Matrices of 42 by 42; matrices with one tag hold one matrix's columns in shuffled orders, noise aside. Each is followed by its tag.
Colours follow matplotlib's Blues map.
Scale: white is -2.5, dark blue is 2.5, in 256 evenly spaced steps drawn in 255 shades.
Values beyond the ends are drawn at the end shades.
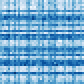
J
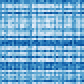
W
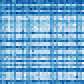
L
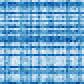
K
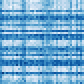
J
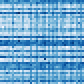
W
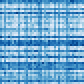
W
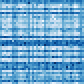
W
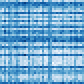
K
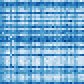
K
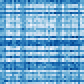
W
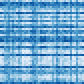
K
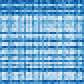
L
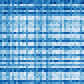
L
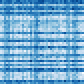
L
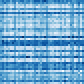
W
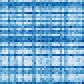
K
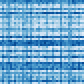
W
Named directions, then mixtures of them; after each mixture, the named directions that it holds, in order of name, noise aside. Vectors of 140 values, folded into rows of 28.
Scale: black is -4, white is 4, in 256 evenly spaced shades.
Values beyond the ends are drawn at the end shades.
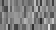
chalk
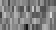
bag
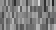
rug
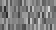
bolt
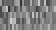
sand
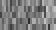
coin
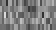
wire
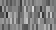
bag, bolt, sand.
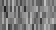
bolt, chalk, rug.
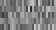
bolt, rug, sand.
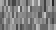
rug.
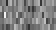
wire.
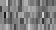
wire.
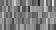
rug.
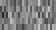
bolt, rug, sand.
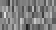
bag, chalk, wire.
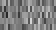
bolt.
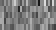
rug.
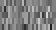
bag, bolt.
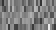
chalk.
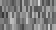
bolt, rug, sand.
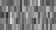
bolt, rug, sand.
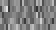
chalk, sand.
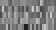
bag, bolt.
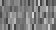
chalk, sand.
